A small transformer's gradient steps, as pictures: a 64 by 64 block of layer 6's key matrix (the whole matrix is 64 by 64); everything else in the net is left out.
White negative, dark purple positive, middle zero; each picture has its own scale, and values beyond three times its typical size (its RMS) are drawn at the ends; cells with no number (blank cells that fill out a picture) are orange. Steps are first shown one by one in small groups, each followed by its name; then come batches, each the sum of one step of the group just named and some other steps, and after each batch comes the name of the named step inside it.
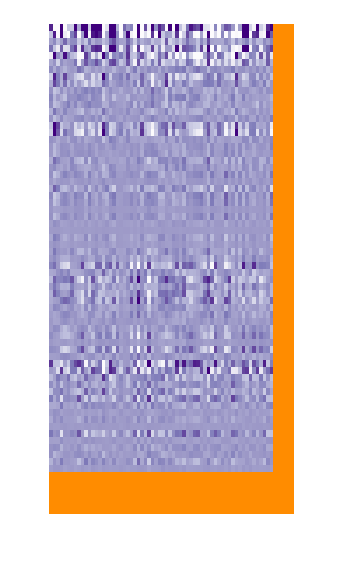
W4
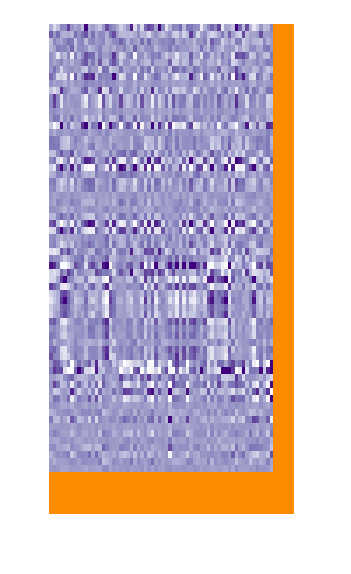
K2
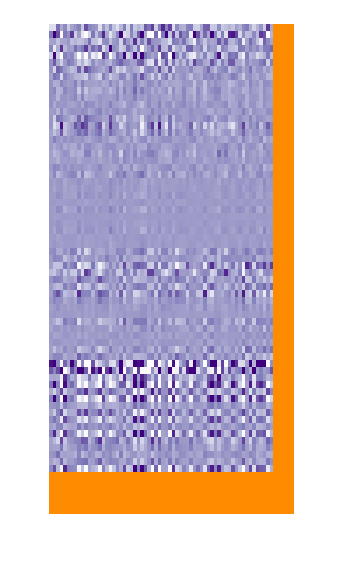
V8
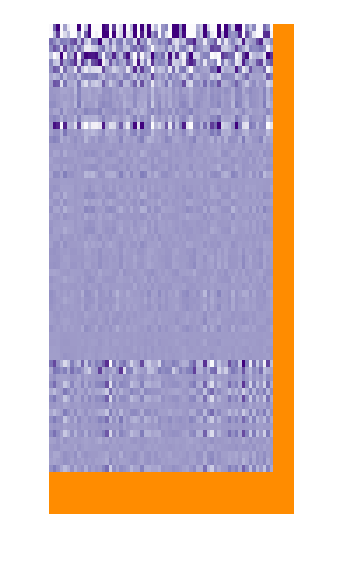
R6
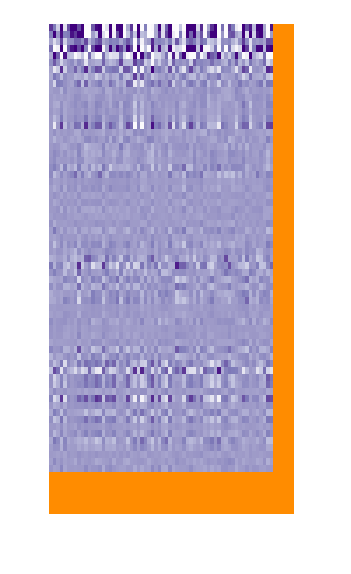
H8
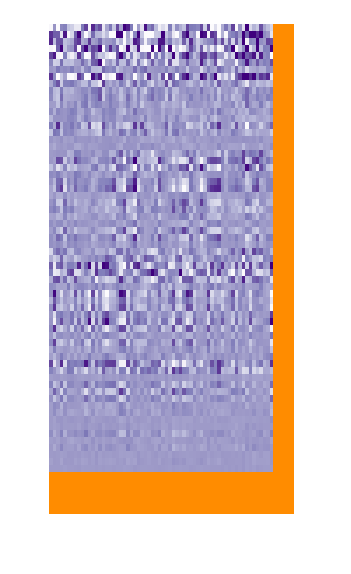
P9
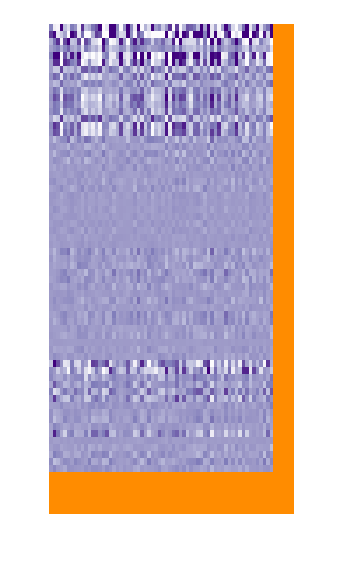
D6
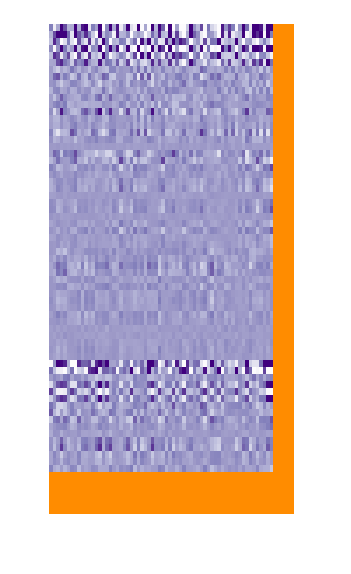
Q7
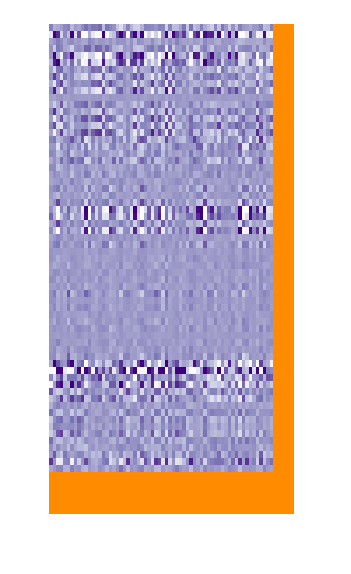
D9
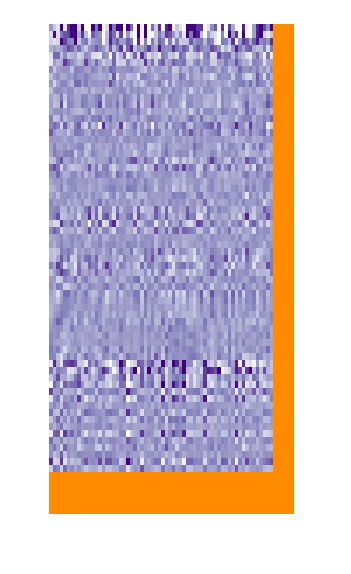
H8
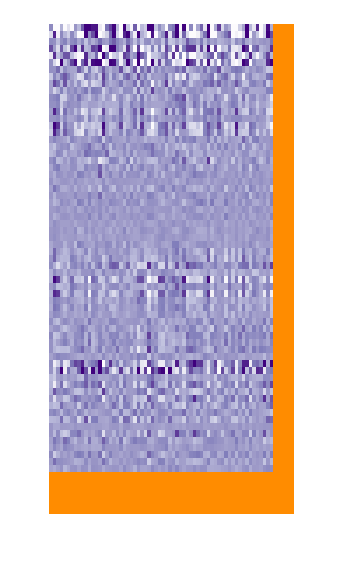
W4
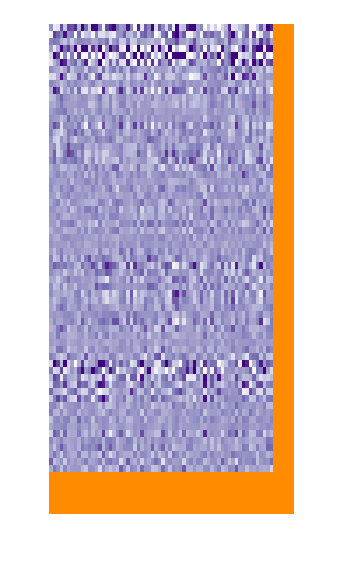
Q7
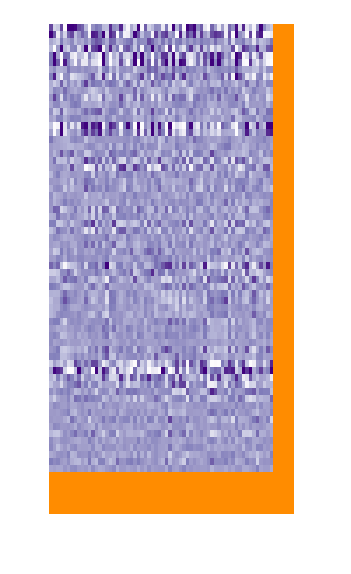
K2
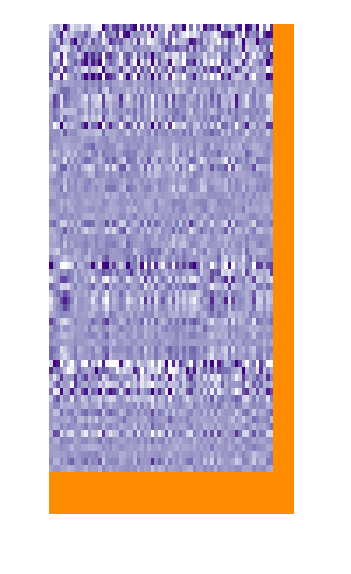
K2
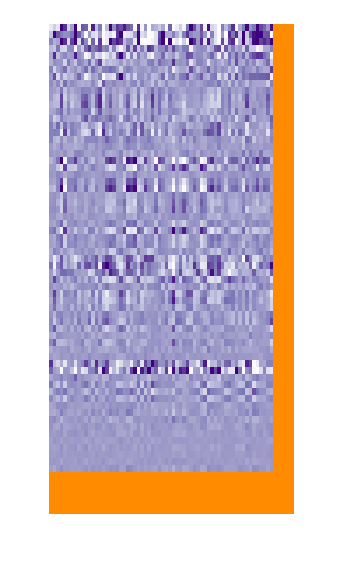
P9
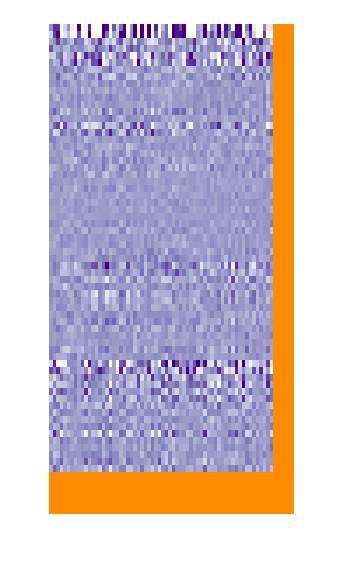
R6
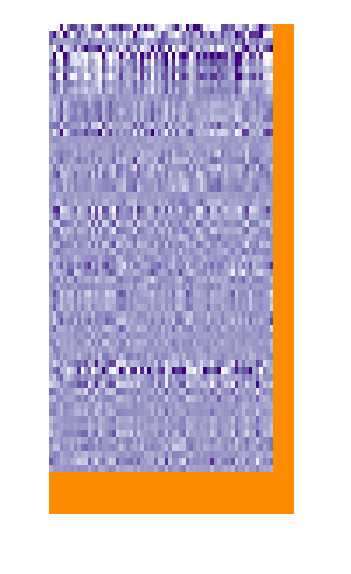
P9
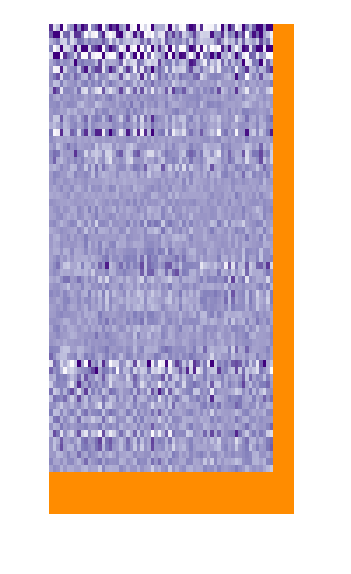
Q7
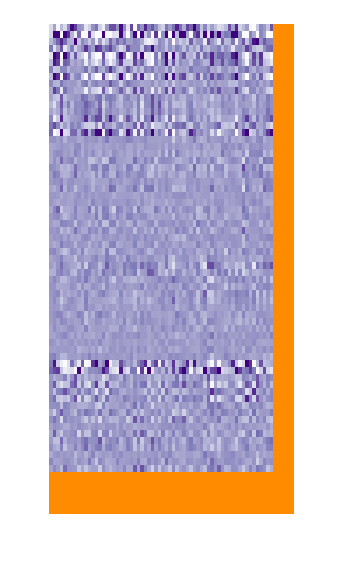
V8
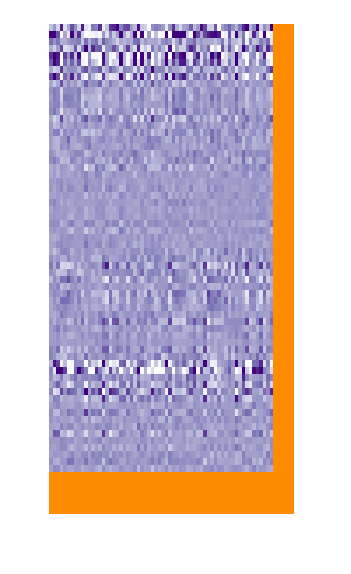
D6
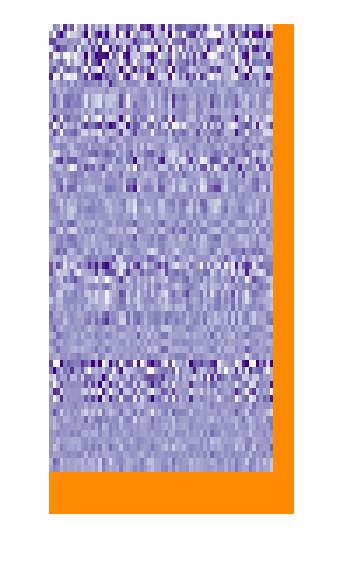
P9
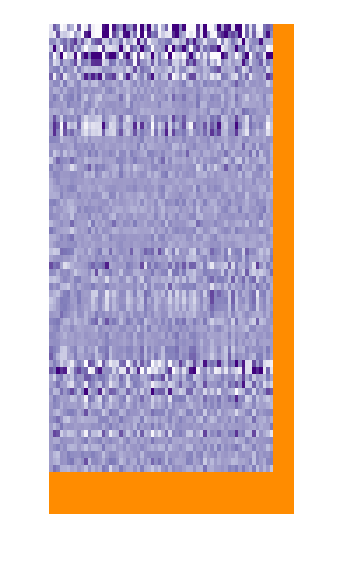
R6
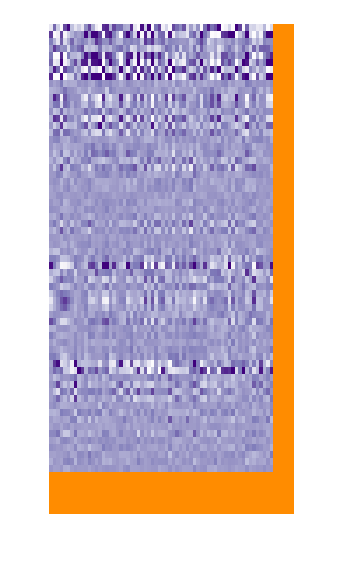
K2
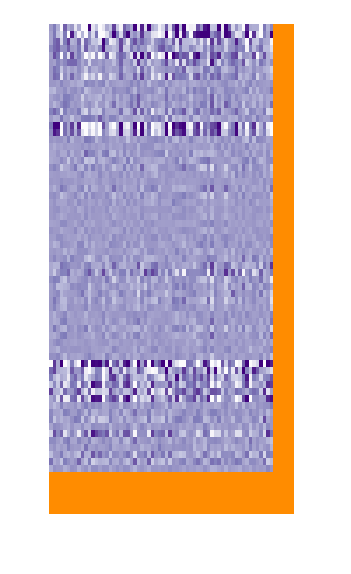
D6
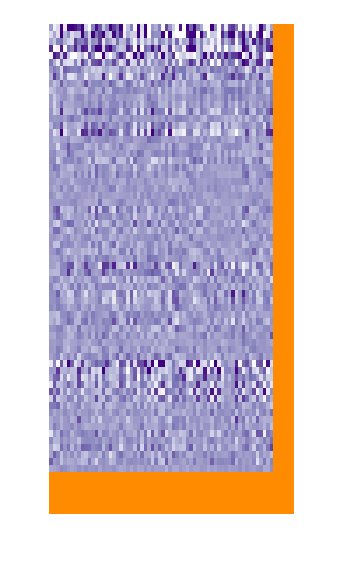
H8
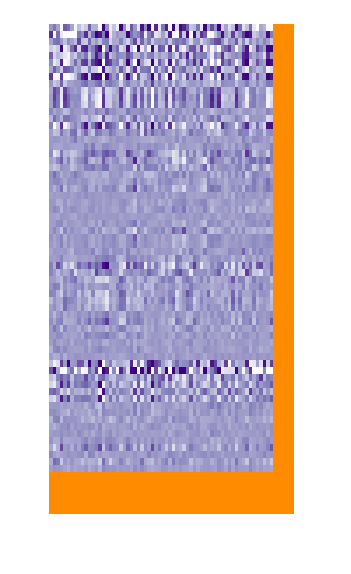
P9
